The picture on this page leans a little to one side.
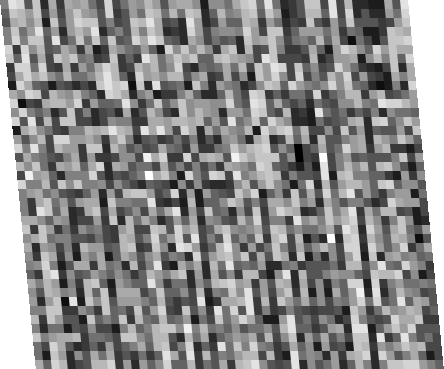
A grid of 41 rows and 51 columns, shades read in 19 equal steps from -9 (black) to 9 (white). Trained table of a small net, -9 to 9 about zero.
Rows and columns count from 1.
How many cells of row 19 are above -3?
34
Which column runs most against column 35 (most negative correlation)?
7
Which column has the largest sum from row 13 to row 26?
39
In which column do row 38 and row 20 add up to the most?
17
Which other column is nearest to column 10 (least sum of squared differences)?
4
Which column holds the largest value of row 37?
20
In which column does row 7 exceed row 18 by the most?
9
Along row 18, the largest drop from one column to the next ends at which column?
40
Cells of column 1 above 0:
21
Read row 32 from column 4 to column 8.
2 -7 0 -5 4
